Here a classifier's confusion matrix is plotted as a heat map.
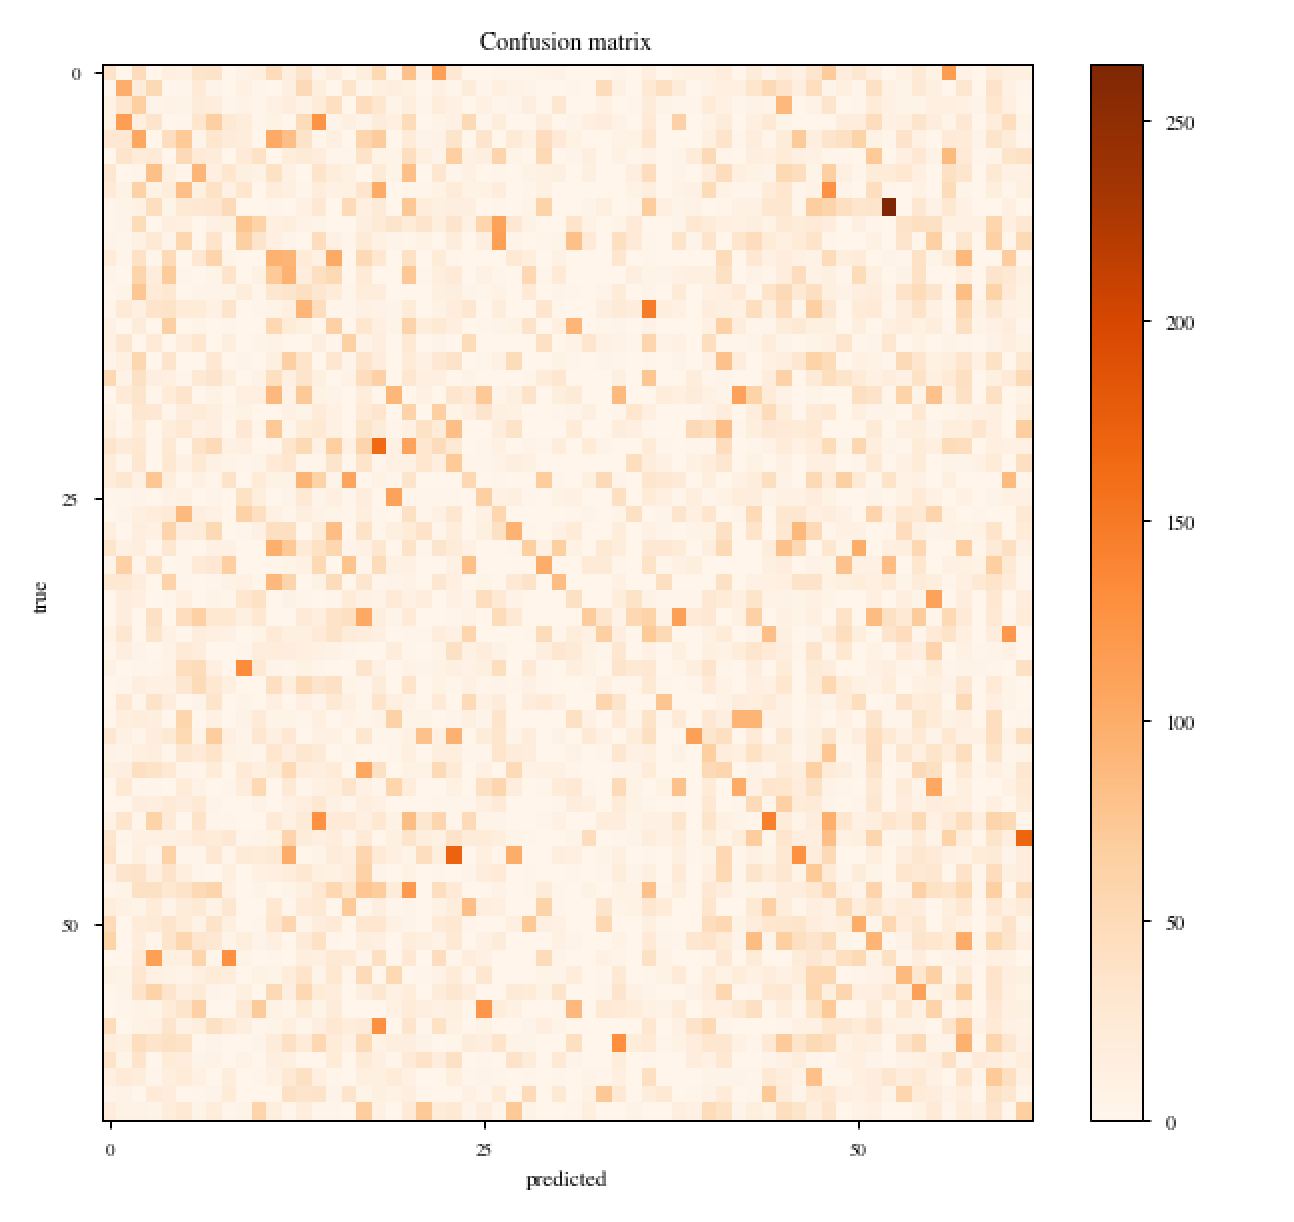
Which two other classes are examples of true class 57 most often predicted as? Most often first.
34, 45
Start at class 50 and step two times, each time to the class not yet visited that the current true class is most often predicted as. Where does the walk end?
11
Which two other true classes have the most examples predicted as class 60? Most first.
33, 24
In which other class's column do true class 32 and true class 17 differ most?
38
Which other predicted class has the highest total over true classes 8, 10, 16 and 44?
52
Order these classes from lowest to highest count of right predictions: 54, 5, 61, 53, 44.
5, 61, 53, 54, 44
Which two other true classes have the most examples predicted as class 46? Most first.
27, 4
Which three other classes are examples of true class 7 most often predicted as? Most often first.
48, 18, 5
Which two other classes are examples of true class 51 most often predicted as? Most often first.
57, 43
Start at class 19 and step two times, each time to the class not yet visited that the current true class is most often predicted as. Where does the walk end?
55
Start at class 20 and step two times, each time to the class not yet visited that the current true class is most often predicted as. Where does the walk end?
18
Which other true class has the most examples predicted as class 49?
29
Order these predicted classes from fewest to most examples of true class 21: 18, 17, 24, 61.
24, 18, 17, 61
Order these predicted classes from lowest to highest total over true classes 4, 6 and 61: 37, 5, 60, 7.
37, 60, 7, 5
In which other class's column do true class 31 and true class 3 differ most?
14
